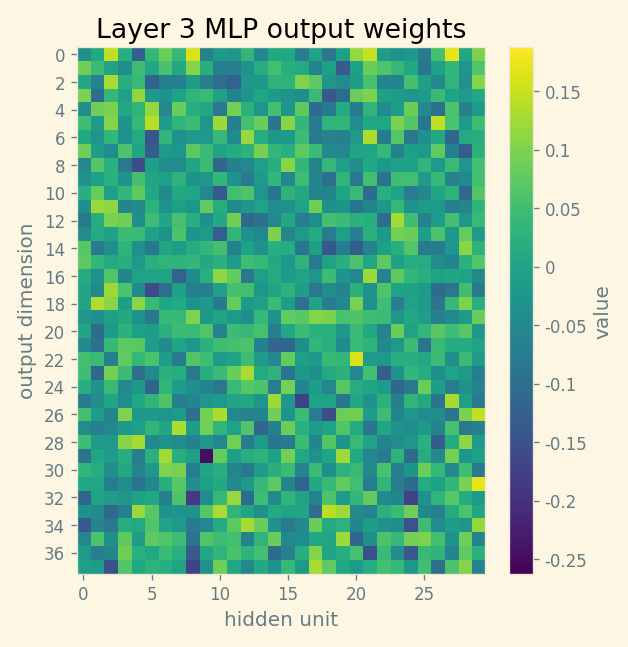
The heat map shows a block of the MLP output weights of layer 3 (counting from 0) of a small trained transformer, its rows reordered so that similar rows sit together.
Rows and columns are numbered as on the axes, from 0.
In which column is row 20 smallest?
1
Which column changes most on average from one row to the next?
10
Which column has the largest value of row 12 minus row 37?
2
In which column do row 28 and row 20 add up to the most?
28
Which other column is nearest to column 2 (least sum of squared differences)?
21
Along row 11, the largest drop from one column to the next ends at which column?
3
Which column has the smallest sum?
8
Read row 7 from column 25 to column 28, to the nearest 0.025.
-0.025 0.075 -0.075 -0.125
